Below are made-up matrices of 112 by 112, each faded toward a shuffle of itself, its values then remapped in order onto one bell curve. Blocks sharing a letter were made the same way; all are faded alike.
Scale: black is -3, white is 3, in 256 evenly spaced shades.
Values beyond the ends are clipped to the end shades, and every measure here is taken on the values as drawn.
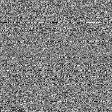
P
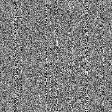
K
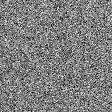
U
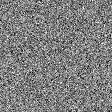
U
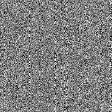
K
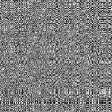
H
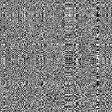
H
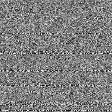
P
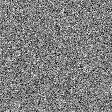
U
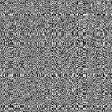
H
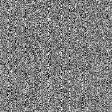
K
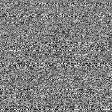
P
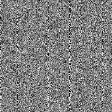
K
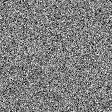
U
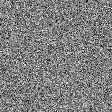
U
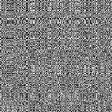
H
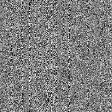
K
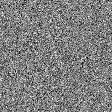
U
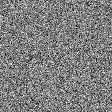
U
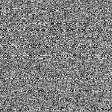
P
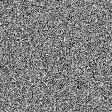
U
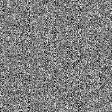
K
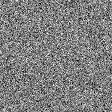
U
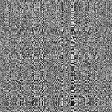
H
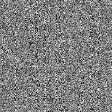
K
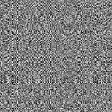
H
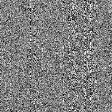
K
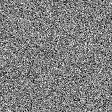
U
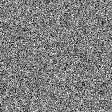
U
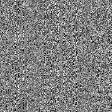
K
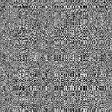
H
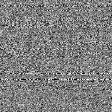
P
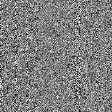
K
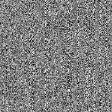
K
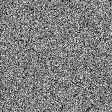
U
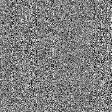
K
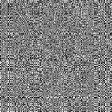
H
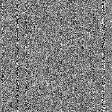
K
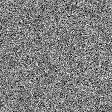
U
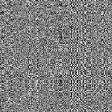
H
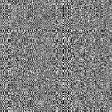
H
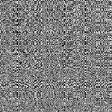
H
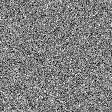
U
